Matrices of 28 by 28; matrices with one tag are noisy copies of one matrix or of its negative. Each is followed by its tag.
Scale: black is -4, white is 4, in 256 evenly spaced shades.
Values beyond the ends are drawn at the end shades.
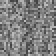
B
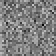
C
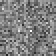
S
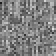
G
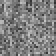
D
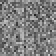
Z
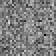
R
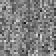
B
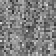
B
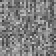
G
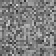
R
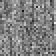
D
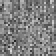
D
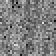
B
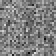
R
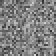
R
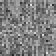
G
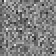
C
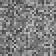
R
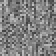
G
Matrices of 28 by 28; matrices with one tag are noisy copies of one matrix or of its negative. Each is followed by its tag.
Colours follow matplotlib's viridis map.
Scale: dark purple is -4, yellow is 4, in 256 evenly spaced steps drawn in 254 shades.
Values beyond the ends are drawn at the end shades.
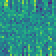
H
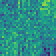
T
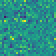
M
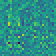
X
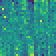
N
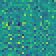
X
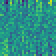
H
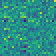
M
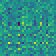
X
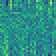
H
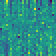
H
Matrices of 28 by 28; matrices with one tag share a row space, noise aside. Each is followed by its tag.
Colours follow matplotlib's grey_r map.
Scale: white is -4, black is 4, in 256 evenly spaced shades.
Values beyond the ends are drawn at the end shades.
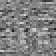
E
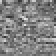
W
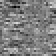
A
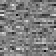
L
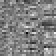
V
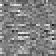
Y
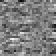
A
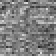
E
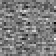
W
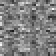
Y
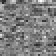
L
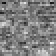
E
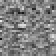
Y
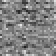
W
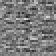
V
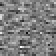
Y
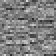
V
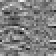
A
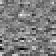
Y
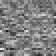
L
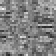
E
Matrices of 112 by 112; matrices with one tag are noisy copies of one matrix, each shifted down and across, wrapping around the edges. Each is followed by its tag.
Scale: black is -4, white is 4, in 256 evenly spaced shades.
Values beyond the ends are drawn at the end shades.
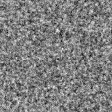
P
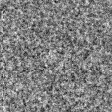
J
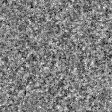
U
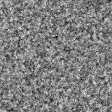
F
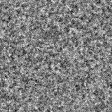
F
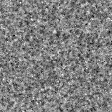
P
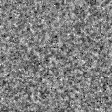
F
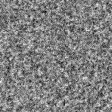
U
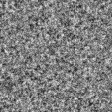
F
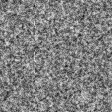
J
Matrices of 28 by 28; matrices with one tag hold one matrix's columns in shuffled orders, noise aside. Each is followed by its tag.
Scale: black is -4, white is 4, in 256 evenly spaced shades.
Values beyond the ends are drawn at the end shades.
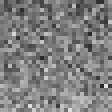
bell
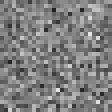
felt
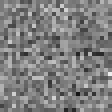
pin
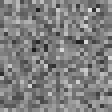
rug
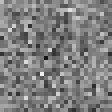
pin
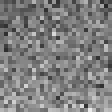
bell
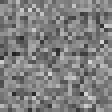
pin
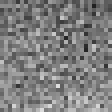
bell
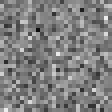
felt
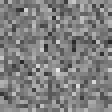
rug
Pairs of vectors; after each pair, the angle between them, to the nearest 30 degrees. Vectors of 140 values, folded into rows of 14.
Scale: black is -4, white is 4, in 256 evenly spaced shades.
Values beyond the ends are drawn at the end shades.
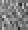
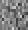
60 degrees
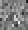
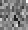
150 degrees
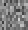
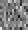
90 degrees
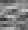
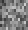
60 degrees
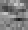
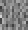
90 degrees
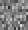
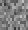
30 degrees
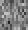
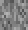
30 degrees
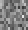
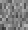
90 degrees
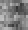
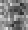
30 degrees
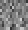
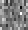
90 degrees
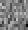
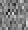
120 degrees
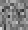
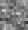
120 degrees
